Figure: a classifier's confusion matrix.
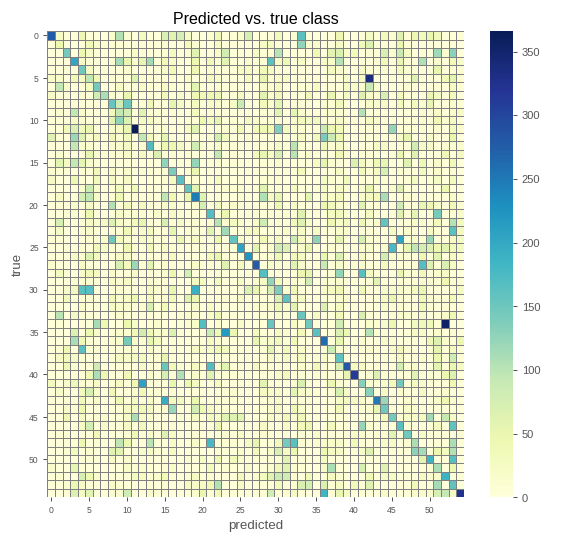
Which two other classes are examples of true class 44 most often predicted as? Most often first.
16, 19
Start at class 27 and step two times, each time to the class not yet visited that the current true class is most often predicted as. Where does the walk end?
48
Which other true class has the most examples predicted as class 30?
11
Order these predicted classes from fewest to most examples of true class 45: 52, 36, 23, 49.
36, 49, 23, 52
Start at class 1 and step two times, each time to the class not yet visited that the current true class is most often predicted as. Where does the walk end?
41
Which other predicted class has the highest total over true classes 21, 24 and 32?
46
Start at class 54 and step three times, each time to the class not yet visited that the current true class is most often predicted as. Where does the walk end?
9
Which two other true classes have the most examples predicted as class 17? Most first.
40, 0
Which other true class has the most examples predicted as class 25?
8
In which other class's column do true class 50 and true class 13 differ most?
53
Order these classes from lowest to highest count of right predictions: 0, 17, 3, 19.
17, 3, 19, 0
